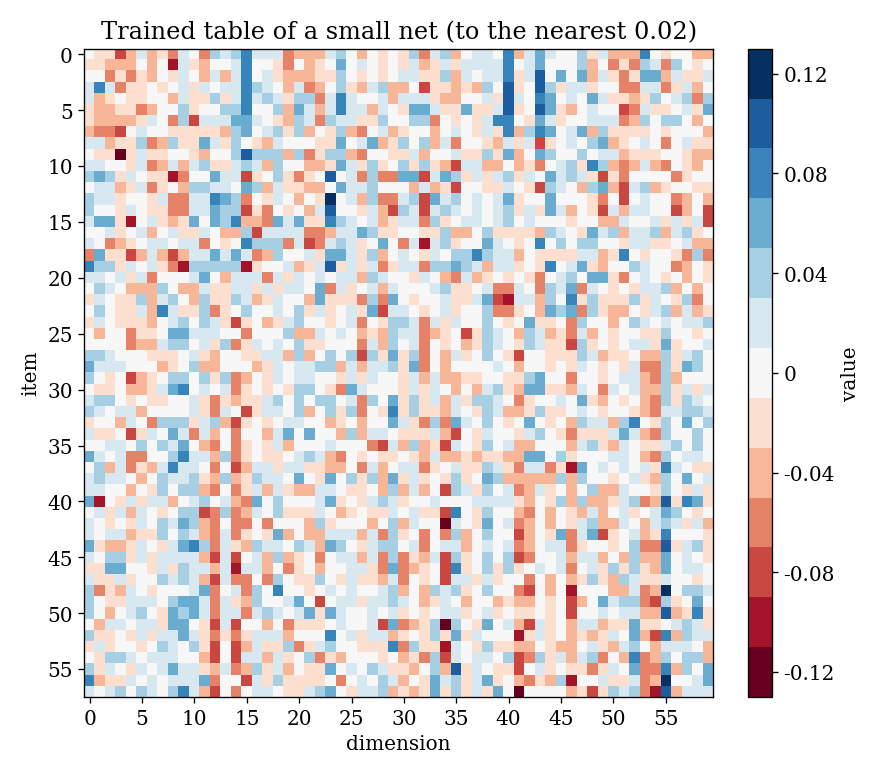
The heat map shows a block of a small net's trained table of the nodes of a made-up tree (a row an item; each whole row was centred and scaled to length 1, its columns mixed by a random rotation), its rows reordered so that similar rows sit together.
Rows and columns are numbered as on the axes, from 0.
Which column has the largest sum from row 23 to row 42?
55
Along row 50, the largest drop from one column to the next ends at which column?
56
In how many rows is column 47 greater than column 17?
38
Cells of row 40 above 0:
26
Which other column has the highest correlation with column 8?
9
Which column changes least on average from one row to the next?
25
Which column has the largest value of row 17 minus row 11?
15
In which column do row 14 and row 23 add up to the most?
44
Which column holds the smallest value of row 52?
41
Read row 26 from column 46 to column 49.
-0.08 0.04 -0.02 0
